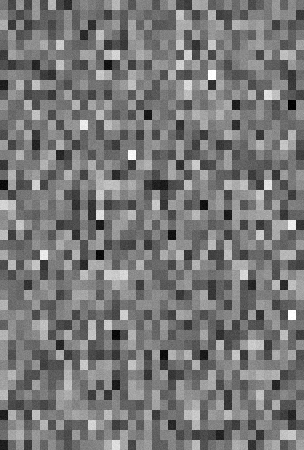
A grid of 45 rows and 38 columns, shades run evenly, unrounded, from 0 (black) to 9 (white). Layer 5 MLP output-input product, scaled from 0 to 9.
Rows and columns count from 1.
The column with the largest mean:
17
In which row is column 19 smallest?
12
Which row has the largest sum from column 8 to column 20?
28
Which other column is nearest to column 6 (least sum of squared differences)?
21
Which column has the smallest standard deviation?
18
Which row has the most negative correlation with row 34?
45
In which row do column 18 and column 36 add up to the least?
29
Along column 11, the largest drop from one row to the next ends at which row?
14
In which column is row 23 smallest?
13
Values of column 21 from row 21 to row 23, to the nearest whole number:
2 4 5
